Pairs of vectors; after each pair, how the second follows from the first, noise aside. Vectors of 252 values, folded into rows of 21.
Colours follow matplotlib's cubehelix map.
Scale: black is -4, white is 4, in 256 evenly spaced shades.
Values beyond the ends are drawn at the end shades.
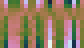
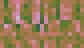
wrapped around, shrunk.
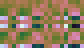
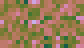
wrapped around, negated, shrunk.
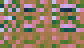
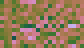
wrapped around, negated, shrunk.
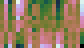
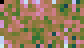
reversed, partly zeroed.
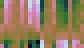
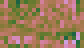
wrapped around, shrunk.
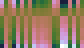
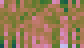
shrunk.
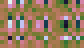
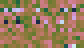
reversed, partly zeroed.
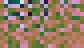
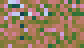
negated, partly zeroed.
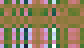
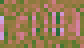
wrapped around, shrunk.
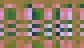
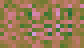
negated, shrunk.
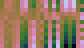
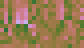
wrapped around, negated, shrunk.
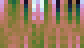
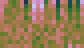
shrunk.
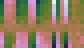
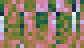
wrapped around.
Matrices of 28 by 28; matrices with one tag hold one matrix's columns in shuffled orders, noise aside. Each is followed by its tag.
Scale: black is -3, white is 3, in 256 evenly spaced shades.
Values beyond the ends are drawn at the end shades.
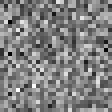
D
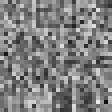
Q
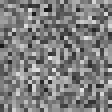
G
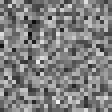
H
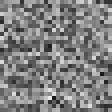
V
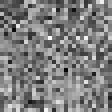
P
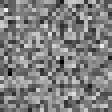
H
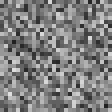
D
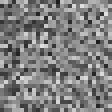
H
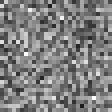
H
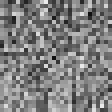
P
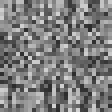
Q
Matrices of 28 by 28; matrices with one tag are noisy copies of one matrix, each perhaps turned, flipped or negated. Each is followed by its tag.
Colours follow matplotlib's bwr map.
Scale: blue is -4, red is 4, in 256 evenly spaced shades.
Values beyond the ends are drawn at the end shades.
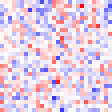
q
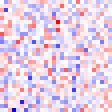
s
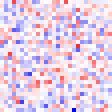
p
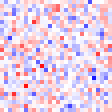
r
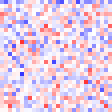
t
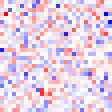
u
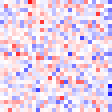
t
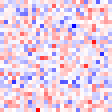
p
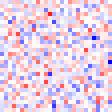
r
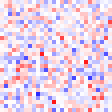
r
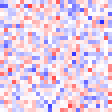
q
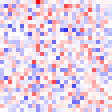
p
